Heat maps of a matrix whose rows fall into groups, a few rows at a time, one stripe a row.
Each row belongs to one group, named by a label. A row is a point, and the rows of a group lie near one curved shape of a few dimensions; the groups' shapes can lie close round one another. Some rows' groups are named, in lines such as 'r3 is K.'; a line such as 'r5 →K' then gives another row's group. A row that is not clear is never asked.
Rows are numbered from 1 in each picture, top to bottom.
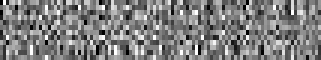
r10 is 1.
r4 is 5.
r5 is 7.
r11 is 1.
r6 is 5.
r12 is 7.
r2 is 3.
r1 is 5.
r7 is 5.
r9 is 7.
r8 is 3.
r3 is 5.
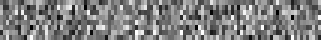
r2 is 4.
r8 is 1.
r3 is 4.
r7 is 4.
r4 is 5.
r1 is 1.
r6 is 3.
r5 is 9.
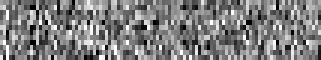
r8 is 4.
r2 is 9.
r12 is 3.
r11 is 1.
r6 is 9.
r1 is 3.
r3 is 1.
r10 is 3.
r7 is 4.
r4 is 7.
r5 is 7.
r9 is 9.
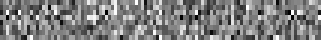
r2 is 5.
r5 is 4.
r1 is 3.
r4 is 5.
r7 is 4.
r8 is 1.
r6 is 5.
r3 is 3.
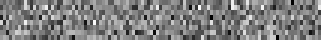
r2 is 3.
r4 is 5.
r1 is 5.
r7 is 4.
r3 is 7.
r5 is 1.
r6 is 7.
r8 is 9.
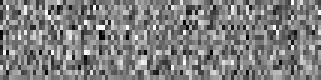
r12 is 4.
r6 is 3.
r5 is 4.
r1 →5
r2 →1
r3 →3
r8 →5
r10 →5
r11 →5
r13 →5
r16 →7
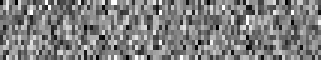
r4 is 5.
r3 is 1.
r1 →3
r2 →7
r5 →5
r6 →4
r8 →5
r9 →1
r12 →1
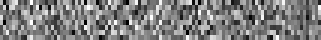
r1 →1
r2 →5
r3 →3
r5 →1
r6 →4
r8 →1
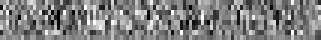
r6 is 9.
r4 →3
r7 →5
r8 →7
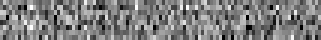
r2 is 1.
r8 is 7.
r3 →9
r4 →4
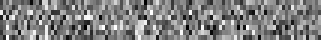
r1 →5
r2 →3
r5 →5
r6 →3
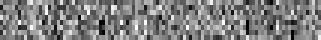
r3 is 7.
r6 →1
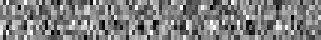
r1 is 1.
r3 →4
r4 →5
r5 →7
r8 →1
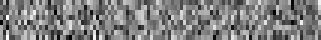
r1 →5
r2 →1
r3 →4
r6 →7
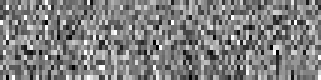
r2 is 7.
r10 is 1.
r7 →3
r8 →1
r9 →4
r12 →3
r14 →3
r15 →5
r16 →5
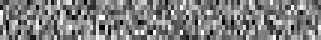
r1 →4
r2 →5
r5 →7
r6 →4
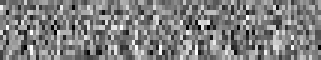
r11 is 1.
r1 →5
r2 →3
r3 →7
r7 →1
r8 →5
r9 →7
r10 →1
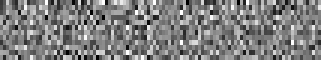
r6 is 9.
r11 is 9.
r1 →3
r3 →4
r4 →7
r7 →7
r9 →5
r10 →4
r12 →1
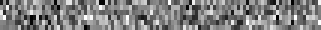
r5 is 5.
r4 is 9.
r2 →9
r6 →7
